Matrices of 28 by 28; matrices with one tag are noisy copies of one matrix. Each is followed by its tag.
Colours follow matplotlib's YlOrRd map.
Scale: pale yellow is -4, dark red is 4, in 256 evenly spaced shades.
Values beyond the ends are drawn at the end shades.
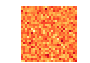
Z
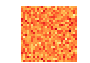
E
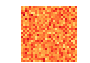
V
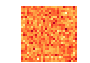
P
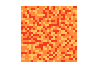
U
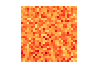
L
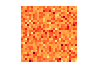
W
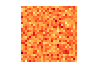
P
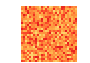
U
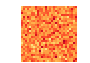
Z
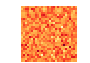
L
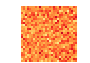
Z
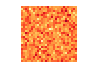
L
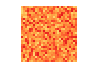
L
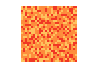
Z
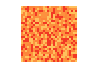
L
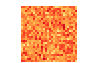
P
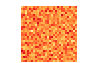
U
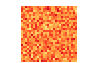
W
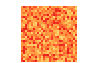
P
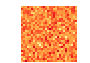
E
